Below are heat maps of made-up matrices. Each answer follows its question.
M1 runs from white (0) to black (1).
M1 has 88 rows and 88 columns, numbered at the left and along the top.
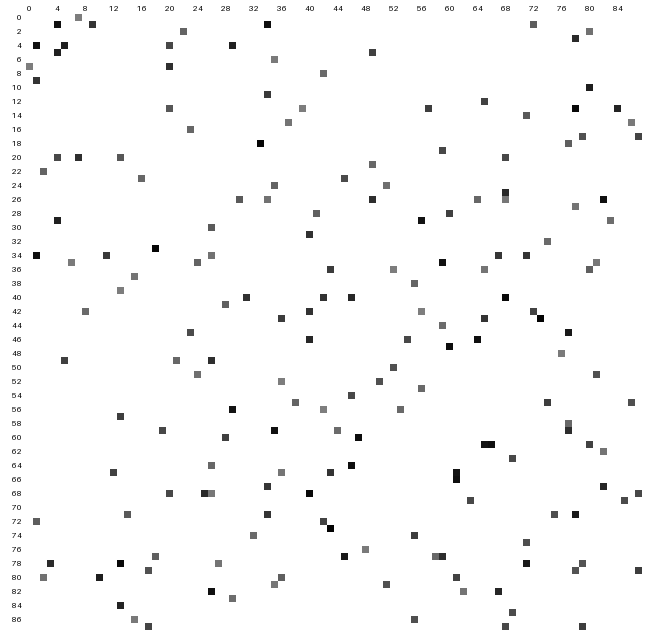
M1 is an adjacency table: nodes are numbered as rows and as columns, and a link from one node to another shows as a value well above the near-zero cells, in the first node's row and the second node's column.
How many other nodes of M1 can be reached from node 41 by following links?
3
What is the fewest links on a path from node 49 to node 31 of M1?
4
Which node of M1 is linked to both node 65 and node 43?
node 36
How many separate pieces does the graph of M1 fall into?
8
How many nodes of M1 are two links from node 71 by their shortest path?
8
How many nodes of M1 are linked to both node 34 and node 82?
2
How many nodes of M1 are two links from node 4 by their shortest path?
9
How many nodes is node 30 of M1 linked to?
1
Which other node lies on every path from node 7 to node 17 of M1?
node 20
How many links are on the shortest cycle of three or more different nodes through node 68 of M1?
5
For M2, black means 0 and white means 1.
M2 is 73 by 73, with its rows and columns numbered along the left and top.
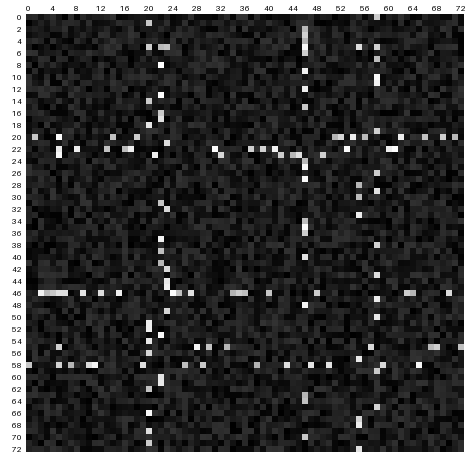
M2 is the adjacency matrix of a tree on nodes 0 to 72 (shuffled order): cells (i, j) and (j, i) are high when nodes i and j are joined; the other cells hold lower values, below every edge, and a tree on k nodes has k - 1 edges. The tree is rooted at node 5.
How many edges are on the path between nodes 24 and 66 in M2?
4
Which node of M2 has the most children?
46
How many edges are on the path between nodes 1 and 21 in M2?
4
